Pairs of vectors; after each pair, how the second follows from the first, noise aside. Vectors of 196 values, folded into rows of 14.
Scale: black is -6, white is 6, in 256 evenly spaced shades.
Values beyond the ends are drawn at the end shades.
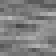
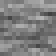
negated.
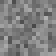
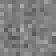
wrapped around, negated, partly zeroed.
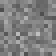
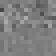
partly zeroed.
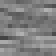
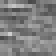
wrapped around, negated.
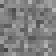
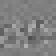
partly zeroed.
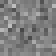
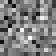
negated, scaled up.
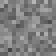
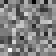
negated, scaled up.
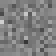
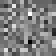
reversed, negated, scaled up.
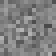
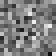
negated, scaled up.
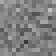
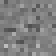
reversed, partly zeroed.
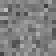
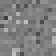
wrapped around, negated, partly zeroed.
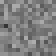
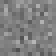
partly zeroed.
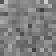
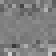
reversed, partly zeroed.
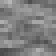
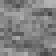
reversed, negated.
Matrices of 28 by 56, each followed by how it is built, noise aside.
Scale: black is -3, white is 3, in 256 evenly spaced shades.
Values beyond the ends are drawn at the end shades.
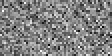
Toeplitz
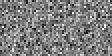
repeating columns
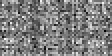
blocks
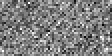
Hankel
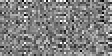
low rank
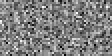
blocks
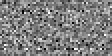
uneven rows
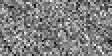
Toeplitz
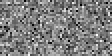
noise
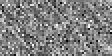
Toeplitz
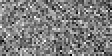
Toeplitz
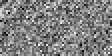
Hankel
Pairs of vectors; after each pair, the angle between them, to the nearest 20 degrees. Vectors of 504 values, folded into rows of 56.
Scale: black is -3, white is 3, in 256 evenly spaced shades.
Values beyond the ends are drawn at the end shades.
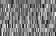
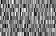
120 degrees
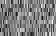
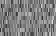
20 degrees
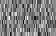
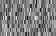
140 degrees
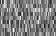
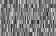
100 degrees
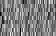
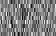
120 degrees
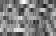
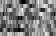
160 degrees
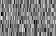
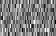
120 degrees
